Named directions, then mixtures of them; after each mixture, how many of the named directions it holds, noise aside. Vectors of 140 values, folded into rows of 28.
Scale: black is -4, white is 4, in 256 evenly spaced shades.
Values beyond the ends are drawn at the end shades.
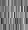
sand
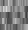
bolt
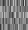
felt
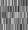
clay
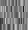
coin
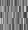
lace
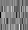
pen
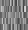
three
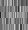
three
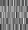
four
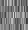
two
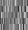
two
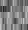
two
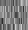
two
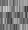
two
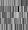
three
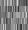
one
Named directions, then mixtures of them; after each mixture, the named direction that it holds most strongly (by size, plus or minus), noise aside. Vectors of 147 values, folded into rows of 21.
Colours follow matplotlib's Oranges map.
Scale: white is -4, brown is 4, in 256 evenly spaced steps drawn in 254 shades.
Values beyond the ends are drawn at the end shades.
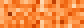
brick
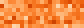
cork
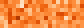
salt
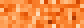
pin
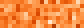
pin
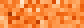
salt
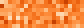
cork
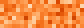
pin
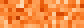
salt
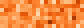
pin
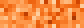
pin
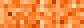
brick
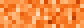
pin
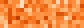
salt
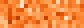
salt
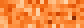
pin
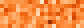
pin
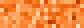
pin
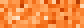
salt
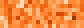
salt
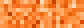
brick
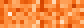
brick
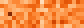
brick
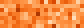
pin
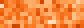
cork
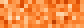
salt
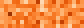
brick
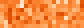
salt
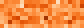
salt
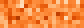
salt
